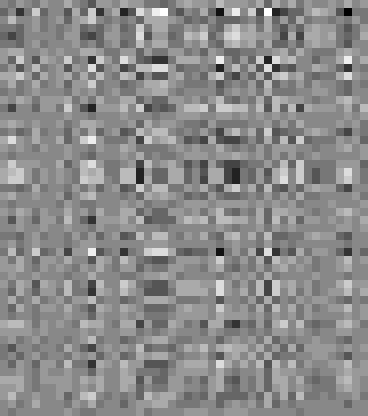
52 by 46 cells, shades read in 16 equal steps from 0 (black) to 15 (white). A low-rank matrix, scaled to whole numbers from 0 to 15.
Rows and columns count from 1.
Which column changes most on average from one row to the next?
12
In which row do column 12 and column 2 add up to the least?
14
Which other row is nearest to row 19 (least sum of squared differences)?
47
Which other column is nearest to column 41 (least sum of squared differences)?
15
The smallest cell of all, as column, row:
44, 2
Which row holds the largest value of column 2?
18
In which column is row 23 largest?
36
